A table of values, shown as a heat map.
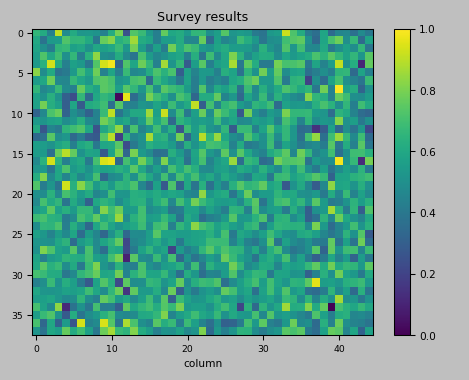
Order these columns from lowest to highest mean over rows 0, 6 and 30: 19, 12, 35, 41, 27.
12, 19, 41, 27, 35
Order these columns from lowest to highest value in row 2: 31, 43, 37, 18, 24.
37, 31, 24, 43, 18
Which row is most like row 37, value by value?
1
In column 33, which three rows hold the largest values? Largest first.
0, 34, 10
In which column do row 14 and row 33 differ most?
40
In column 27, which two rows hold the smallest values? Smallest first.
34, 10
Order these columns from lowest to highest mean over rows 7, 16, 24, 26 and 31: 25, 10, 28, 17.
25, 28, 17, 10
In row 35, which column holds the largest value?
17
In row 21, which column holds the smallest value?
7
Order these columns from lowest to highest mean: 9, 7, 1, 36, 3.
36, 7, 1, 3, 9
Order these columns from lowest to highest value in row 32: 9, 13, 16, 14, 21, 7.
21, 9, 14, 16, 7, 13
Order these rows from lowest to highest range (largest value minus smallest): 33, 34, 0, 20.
20, 33, 0, 34
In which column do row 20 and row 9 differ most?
22
